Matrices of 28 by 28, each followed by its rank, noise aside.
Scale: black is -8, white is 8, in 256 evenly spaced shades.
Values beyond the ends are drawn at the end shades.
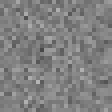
six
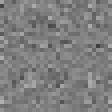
six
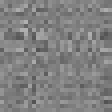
three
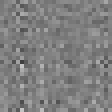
four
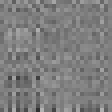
two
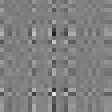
one
